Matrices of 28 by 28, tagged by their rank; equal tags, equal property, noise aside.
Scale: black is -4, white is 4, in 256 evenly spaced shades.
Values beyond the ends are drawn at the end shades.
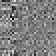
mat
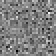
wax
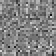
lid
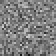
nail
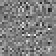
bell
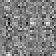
bell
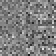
lid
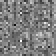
lid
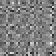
mat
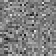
wax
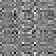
mat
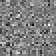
wax
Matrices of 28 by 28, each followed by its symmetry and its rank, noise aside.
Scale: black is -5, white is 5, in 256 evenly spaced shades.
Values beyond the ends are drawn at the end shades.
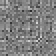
symmetric, rank six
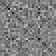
symmetric, rank six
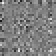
symmetric, rank four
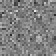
no symmetry, rank six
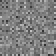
symmetric, rank five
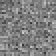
no symmetry, rank six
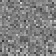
no symmetry, rank five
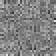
no symmetry, rank five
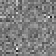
symmetric, rank five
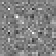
symmetric, rank four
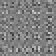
antisymmetric, rank four
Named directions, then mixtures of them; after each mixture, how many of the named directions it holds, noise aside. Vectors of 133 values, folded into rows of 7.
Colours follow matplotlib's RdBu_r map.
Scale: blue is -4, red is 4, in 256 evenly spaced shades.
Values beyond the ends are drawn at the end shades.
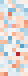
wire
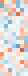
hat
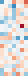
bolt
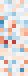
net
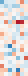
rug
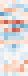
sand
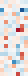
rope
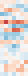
one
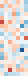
four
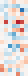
four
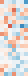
three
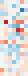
four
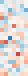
two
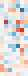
four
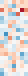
three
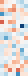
four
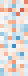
four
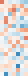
two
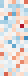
three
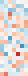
one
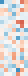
three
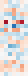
four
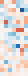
three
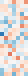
two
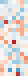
three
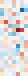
two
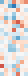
three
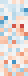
four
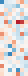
one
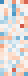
one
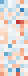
three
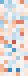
two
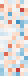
four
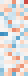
three
